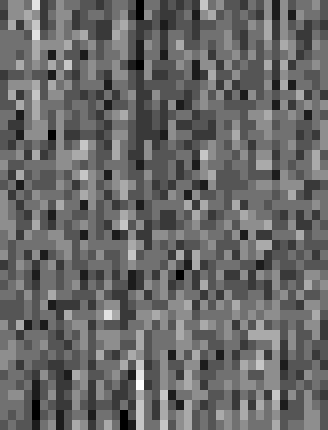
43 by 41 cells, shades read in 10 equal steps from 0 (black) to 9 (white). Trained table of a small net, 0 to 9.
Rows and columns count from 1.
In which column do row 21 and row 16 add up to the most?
26
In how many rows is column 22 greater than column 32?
13
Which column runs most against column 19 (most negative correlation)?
32
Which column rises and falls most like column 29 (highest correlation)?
23
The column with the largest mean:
34
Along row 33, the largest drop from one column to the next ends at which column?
4
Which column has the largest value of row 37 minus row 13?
18
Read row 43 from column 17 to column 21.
1 7 4 4 7
